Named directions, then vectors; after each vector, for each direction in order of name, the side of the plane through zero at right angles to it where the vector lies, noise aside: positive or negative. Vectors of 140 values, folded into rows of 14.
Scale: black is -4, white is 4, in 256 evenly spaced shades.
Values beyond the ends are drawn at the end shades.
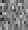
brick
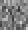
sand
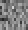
positive, negative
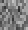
positive, positive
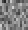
positive, negative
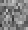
positive, positive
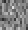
positive, negative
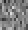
positive, negative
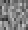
positive, negative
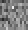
positive, negative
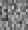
positive, negative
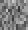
positive, positive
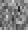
positive, positive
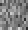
negative, negative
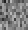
positive, negative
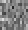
negative, positive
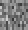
negative, positive
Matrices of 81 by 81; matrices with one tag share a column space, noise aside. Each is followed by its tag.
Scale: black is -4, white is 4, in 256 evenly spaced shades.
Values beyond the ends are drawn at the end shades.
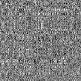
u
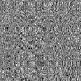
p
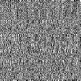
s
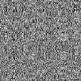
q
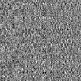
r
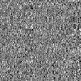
r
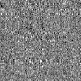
u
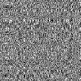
q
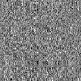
p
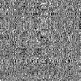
u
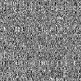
p
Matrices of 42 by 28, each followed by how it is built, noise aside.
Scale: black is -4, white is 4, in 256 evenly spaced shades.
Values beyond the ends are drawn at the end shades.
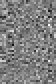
low rank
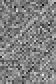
Hankel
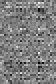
low rank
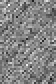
Hankel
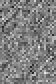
Hankel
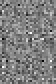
low rank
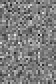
low rank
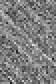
Toeplitz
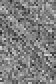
Toeplitz
